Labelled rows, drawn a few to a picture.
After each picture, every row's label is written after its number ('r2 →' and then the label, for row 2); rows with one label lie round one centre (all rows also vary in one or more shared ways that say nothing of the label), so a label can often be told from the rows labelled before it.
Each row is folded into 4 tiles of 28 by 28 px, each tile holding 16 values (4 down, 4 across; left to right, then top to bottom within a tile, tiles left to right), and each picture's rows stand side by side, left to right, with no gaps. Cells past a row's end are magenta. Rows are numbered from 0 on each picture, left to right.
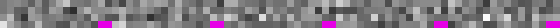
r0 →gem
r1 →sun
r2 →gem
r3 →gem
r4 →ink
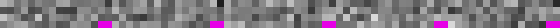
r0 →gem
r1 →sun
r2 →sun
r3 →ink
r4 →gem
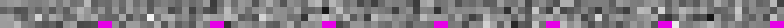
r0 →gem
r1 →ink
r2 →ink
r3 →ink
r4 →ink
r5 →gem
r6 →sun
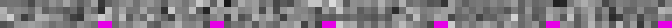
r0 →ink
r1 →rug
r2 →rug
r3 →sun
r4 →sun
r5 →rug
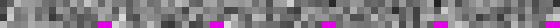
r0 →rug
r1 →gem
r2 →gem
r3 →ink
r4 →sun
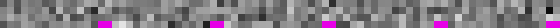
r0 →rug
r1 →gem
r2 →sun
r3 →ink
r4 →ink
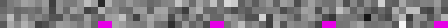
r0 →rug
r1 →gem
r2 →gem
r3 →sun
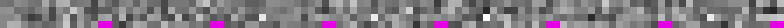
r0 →sun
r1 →rug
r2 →ink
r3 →ink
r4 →ink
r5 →sun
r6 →ink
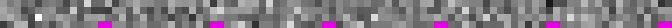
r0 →ink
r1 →rug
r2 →sun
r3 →ink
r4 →ink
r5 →rug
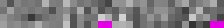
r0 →sun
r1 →gem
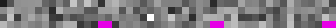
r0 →rug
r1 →ink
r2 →sun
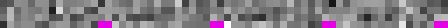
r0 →rug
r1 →sun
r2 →sun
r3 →sun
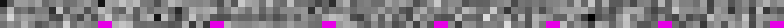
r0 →rug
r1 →gem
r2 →sun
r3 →gem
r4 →ink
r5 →sun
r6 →ink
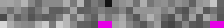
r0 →sun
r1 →gem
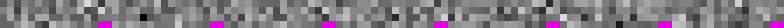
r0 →rug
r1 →sun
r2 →rug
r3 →rug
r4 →rug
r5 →gem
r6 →gem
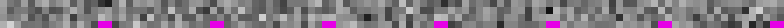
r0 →sun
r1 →rug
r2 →ink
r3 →sun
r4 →ink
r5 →rug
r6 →gem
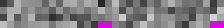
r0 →rug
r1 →ink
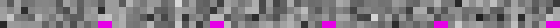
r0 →ink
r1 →sun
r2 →sun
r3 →gem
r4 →sun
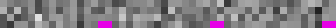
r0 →ink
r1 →rug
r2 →rug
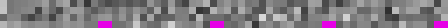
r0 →sun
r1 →rug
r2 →ink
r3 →rug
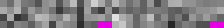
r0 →ink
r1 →gem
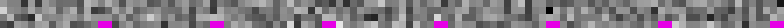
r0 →ink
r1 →ink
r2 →sun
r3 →sun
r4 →ink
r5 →rug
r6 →sun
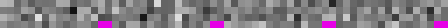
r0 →gem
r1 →sun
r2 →sun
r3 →rug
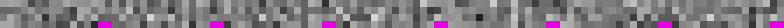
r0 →gem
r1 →ink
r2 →ink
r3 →ink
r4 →sun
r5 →gem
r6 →ink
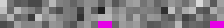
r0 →ink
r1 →rug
